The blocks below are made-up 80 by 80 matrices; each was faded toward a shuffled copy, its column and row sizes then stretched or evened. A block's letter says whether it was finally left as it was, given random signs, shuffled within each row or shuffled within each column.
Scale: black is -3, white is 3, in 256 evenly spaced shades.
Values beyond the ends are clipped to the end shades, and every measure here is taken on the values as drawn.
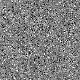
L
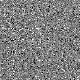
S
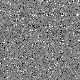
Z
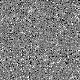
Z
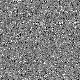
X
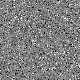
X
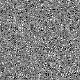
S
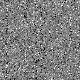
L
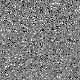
Z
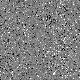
L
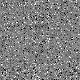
Z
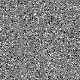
S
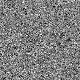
X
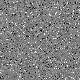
X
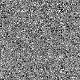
Z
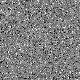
X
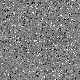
X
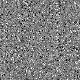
S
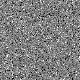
L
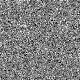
X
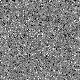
X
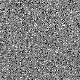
Z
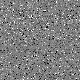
X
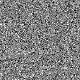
Z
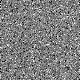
L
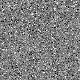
L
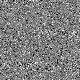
X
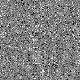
S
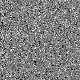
L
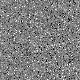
L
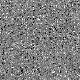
S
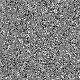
L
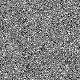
L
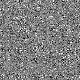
Z
